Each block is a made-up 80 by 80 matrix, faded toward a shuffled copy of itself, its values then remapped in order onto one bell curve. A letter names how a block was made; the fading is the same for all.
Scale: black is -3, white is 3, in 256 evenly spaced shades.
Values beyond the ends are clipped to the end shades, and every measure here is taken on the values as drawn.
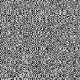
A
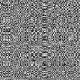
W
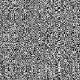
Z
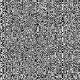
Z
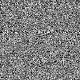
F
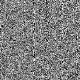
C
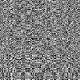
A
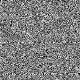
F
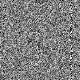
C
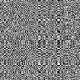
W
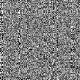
Z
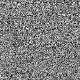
F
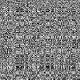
A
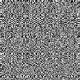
A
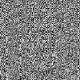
Z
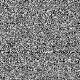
F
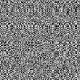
A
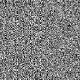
Z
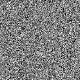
C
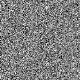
C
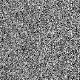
C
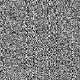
Z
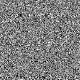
F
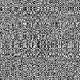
A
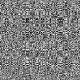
A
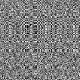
W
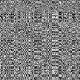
W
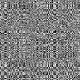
W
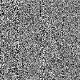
C
